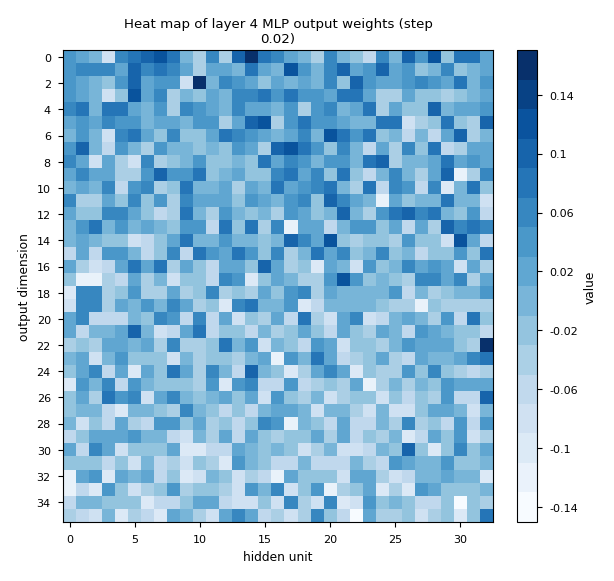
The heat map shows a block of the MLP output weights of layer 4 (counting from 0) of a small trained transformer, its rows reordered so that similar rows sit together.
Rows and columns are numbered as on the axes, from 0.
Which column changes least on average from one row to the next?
11
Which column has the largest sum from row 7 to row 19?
21
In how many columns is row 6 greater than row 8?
16
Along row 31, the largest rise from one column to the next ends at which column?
13
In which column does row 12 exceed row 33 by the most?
26
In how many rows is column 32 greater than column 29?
17
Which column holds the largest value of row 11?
20
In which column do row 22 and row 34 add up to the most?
32
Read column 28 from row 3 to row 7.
-0.02 0.1 -0.02 -0.06 0.08
